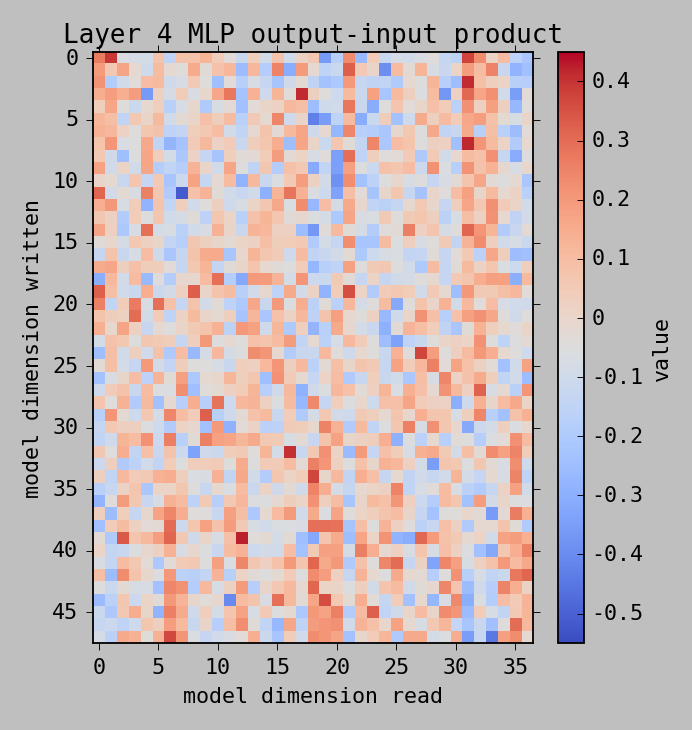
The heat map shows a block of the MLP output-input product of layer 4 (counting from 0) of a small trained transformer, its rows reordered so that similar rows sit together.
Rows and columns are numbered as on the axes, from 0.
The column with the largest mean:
32
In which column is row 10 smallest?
20
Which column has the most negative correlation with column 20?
21
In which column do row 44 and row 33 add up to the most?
19
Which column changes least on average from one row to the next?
22
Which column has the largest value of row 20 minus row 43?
5
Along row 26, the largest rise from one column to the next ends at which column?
15
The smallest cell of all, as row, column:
11, 7
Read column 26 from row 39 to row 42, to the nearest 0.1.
-0.3 -0.1 -0.1 0
